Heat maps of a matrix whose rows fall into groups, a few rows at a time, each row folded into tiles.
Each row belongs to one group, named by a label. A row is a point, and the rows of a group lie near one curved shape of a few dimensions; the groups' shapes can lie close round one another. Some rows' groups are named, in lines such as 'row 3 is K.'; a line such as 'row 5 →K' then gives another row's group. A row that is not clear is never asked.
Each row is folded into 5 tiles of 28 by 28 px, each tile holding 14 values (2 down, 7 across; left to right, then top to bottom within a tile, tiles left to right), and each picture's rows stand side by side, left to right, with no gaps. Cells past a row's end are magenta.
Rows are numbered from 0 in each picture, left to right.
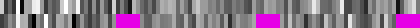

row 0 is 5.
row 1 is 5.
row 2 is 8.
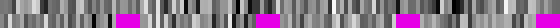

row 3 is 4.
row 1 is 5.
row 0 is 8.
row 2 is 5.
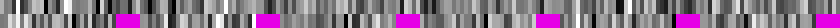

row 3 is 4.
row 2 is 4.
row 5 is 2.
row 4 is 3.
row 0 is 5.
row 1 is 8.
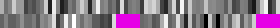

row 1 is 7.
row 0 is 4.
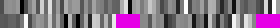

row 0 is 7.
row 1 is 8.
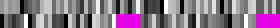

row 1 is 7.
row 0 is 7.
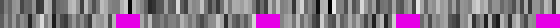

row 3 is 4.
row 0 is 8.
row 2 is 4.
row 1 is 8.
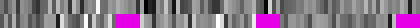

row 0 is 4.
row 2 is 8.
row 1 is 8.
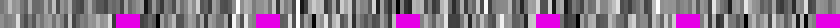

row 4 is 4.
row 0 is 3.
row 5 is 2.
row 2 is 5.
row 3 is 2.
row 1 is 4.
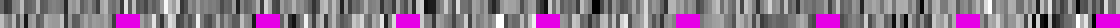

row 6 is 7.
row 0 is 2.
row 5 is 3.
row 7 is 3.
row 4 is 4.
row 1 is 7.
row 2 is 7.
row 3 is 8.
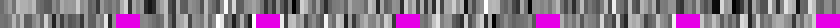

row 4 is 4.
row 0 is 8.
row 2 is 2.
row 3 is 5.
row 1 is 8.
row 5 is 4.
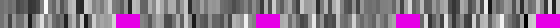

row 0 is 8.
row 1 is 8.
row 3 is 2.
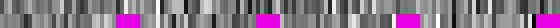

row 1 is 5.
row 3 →3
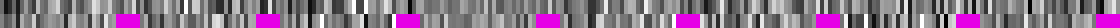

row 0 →4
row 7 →8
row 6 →2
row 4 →8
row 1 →7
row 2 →8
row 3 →2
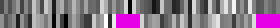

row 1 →4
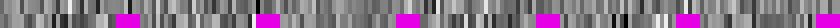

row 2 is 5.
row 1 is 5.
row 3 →5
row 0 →3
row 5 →8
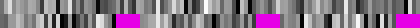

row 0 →3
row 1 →5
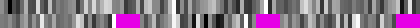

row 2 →7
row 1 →7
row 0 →8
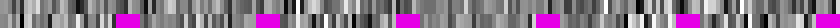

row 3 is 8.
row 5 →7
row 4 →8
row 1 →5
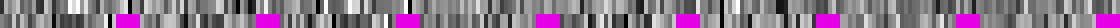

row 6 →7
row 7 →8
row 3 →4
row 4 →7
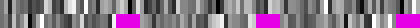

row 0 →8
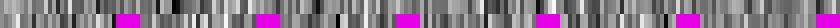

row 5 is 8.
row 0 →3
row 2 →4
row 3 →8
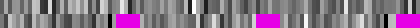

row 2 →2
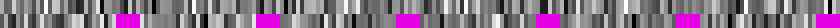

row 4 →5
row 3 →7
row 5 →8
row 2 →5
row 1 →4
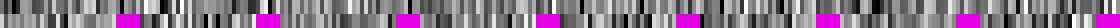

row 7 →8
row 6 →4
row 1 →7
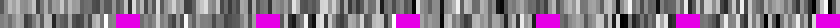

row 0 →8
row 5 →7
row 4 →3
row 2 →7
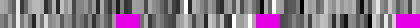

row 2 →7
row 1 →8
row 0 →5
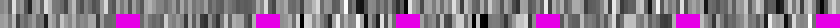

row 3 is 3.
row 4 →4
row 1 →7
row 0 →2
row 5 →8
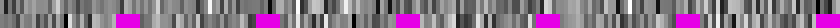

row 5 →5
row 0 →4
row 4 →3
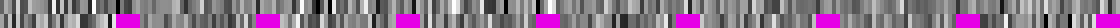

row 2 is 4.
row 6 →8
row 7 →7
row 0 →5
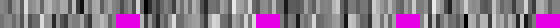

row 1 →4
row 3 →2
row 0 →7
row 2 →4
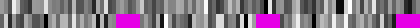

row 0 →2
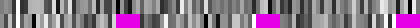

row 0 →5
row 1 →7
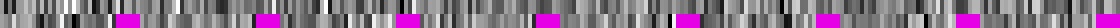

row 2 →8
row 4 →8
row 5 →7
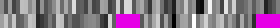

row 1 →3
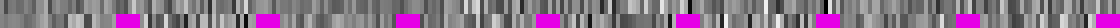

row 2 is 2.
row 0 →8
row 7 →2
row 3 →7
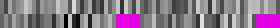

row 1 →4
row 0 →4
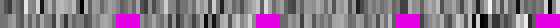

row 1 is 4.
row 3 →3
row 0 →7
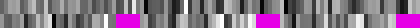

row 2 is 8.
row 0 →8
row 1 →8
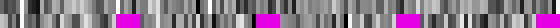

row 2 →4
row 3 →7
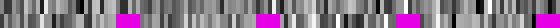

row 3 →3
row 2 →7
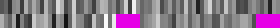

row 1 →3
